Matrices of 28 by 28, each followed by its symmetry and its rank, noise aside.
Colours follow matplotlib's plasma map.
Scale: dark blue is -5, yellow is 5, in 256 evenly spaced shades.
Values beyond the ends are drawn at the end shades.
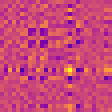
symmetric, rank two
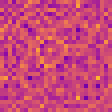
symmetric, rank four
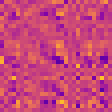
no symmetry, rank three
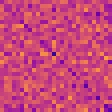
symmetric, rank four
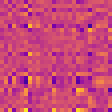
no symmetry, rank two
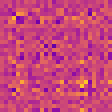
symmetric, rank four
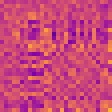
symmetric, rank three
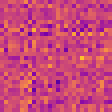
antisymmetric, rank four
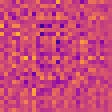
no symmetry, rank three
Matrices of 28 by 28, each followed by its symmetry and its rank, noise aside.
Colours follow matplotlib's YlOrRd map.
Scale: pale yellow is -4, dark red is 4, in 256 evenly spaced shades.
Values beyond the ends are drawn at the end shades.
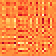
antisymmetric, rank two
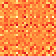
symmetric, rank three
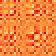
symmetric, rank two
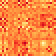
symmetric, rank three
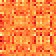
no symmetry, rank two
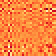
antisymmetric, rank two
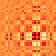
symmetric, rank one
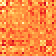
symmetric, rank three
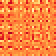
antisymmetric, rank two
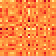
no symmetry, rank two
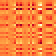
no symmetry, rank one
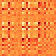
symmetric, rank one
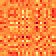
symmetric, rank two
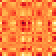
symmetric, rank one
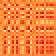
symmetric, rank one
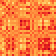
symmetric, rank two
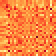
symmetric, rank three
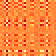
no symmetry, rank one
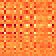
no symmetry, rank one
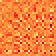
symmetric, rank three
